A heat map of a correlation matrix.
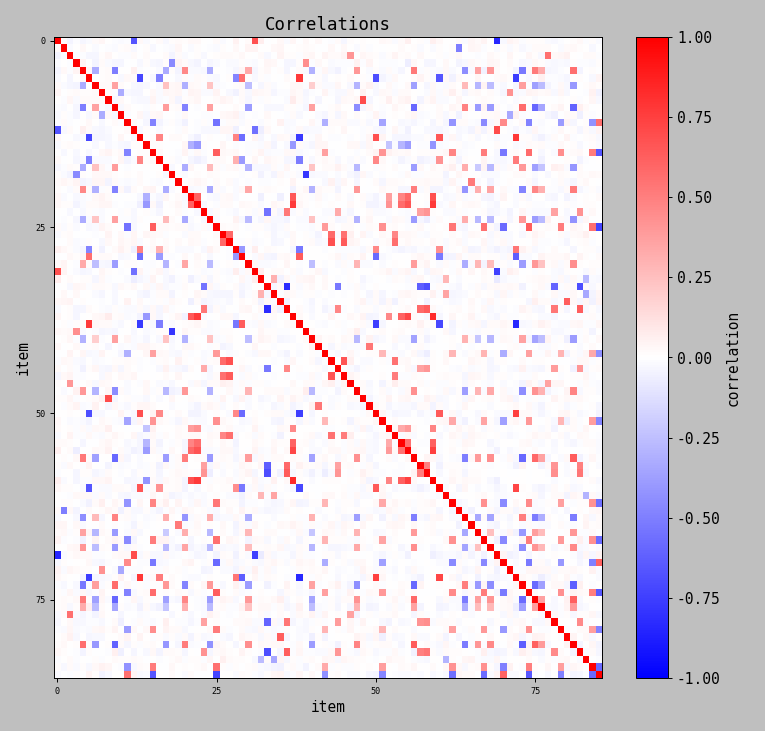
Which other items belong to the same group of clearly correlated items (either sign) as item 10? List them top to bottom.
7, 71
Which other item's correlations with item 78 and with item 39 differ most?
18
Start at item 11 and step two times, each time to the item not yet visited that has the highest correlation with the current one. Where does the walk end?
70
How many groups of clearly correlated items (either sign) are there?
16
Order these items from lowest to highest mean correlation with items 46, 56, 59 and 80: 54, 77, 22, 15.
15, 77, 54, 22
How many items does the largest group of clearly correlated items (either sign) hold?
17
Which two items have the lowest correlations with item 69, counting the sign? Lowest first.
0, 31
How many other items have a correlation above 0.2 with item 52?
6
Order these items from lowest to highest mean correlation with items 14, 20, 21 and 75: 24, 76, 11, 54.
24, 11, 54, 76
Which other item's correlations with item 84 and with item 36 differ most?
33
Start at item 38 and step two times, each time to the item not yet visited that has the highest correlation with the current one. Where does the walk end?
29
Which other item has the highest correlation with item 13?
72
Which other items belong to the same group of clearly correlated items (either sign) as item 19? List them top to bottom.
65
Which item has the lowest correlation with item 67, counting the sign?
85
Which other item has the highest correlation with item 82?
36
